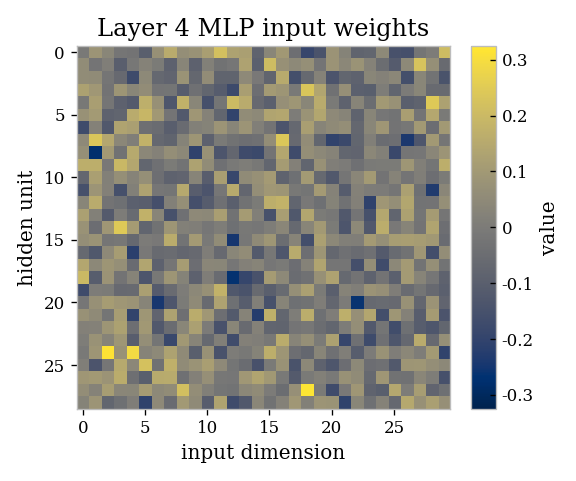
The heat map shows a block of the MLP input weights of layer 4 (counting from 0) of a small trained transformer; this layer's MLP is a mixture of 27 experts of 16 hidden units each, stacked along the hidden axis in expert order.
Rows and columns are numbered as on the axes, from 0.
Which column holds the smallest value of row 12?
23
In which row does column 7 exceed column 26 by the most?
0
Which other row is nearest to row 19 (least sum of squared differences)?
10
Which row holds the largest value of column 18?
27
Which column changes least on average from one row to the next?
19
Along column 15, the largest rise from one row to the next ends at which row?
21
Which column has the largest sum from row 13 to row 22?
3
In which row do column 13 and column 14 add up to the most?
26
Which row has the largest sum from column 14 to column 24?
5
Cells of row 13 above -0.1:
24
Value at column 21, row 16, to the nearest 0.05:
-0.05
